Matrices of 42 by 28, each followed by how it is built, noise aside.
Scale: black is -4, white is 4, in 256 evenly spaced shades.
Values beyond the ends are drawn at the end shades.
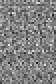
repeating columns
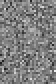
repeating columns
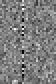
uneven columns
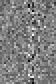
uneven columns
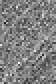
Hankel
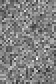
Hankel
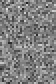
noise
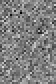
Hankel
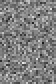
noise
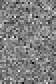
uneven rows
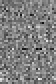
uneven rows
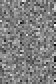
uneven columns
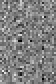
low rank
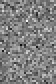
noise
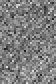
Hankel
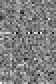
uneven rows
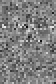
uneven rows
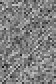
Hankel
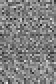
repeating columns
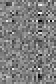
low rank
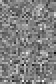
low rank
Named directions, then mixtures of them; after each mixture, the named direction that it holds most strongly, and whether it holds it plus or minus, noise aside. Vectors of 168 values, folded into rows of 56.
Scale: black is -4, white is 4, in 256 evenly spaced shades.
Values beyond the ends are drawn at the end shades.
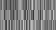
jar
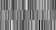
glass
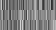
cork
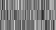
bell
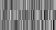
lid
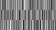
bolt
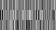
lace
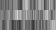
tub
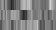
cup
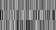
lace, plus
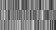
bell, minus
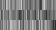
cork, minus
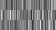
lid, plus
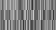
jar, minus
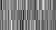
cork, minus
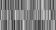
bell, minus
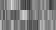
cup, minus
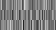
bolt, plus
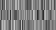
bell, plus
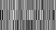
lace, plus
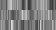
cup, minus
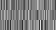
bolt, minus
